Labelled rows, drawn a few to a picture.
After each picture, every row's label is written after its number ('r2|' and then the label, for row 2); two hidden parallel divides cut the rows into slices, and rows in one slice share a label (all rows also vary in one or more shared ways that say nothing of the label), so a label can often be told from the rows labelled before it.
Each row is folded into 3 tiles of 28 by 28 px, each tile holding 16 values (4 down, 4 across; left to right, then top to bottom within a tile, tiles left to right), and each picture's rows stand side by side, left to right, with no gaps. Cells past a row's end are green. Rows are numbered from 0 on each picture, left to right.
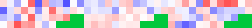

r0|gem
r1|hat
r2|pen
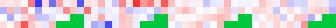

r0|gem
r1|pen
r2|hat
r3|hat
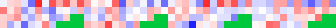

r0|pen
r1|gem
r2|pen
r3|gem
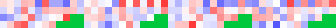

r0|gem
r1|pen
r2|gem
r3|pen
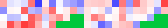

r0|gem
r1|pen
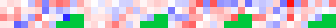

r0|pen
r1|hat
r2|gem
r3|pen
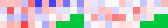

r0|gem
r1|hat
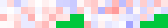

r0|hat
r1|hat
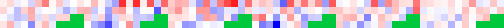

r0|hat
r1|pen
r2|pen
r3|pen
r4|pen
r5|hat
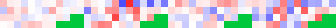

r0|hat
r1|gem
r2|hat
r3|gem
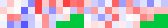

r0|pen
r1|gem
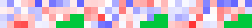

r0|gem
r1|pen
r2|gem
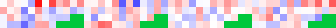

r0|pen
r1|gem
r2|hat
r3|pen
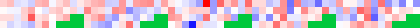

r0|hat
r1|pen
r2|pen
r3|gem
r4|gem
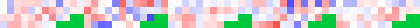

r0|hat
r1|pen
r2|hat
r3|gem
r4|hat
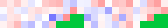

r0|hat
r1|hat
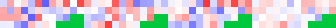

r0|pen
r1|gem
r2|pen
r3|hat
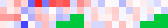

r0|pen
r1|hat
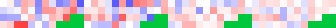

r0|gem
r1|pen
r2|hat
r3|hat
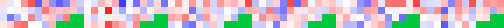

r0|gem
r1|gem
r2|pen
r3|pen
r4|pen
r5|pen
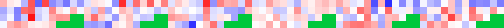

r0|gem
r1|pen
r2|pen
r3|hat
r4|gem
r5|gem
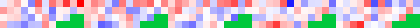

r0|pen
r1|pen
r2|pen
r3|gem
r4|gem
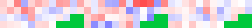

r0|hat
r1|pen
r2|hat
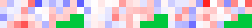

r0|gem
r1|hat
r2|pen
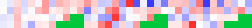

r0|hat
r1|gem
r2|gem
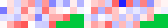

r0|gem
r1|gem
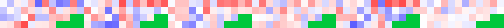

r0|gem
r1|pen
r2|pen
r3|hat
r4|pen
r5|hat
